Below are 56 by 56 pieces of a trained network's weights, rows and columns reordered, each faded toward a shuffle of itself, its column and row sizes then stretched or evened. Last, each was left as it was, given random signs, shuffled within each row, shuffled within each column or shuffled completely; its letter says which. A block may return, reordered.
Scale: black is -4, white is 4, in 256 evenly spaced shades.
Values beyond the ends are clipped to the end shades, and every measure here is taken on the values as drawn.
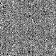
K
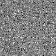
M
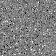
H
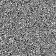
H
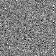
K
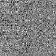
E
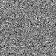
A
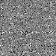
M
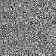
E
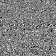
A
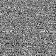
A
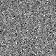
H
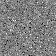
H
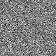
A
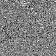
A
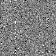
K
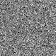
H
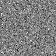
H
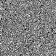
K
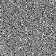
K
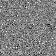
A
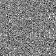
K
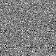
M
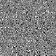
E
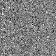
K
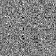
E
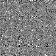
M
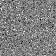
H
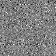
A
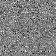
A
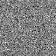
A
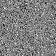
H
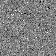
H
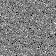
H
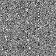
K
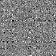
E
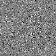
M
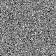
H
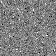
H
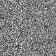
K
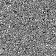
H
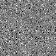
M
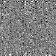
M
